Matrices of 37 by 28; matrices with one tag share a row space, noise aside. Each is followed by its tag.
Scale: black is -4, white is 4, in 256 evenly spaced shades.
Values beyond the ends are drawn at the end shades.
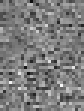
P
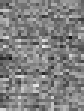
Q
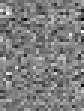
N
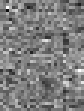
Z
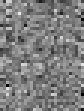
N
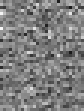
P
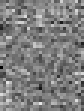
N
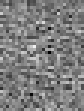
P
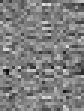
Z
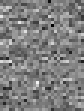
Q
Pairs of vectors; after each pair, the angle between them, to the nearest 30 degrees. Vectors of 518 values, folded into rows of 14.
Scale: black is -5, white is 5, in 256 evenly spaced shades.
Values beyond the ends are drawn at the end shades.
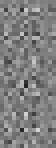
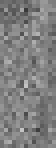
150 degrees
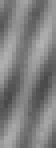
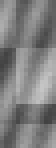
150 degrees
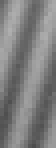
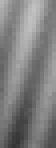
120 degrees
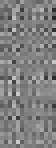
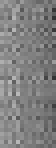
30 degrees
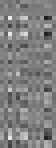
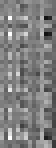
30 degrees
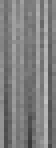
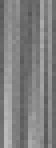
120 degrees
